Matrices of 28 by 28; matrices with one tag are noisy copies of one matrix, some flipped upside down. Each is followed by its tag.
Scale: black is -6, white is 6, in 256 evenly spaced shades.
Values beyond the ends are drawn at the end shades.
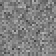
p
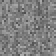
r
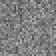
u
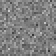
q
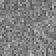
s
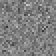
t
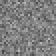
t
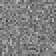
q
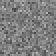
p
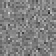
p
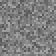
t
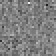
r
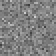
t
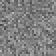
s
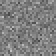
p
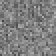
s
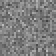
u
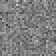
q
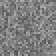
s
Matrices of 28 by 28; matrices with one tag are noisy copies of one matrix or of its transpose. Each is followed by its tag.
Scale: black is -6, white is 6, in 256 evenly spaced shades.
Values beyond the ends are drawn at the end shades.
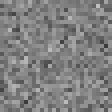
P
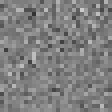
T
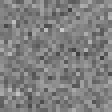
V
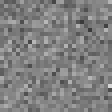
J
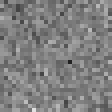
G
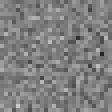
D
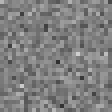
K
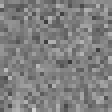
G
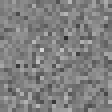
D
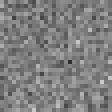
G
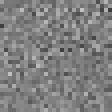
T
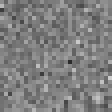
G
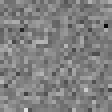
J
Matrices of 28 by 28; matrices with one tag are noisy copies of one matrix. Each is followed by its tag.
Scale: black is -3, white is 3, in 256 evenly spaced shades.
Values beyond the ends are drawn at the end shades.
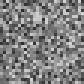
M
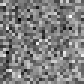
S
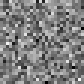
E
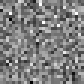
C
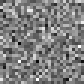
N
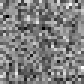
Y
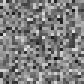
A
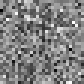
Y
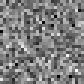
A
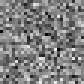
A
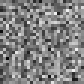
S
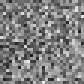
S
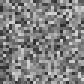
S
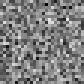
S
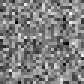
S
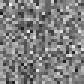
Y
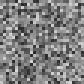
Y
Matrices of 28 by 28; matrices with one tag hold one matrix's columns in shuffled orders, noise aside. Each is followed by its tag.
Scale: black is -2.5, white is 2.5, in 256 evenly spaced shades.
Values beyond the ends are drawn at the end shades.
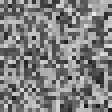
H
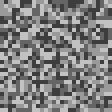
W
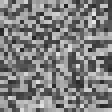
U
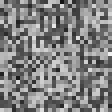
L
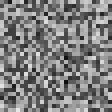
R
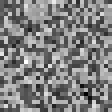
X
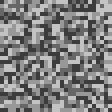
R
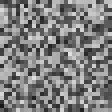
X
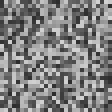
L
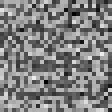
U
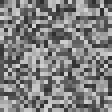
W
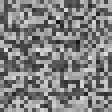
U
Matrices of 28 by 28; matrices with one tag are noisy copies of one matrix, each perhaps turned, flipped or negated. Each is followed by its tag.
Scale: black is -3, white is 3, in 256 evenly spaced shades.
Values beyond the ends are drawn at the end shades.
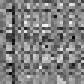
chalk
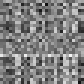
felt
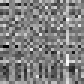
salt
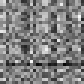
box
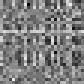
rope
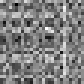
box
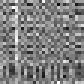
salt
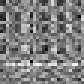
box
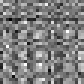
box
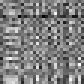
salt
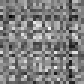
chalk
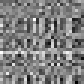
rope
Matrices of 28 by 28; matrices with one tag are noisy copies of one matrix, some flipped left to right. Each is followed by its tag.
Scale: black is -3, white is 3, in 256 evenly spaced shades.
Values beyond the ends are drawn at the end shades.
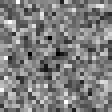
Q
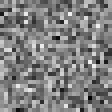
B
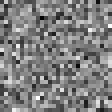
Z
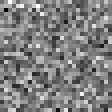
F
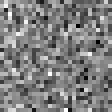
F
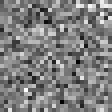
F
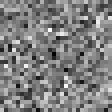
Q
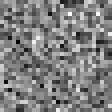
B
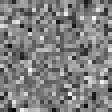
Z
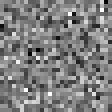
F
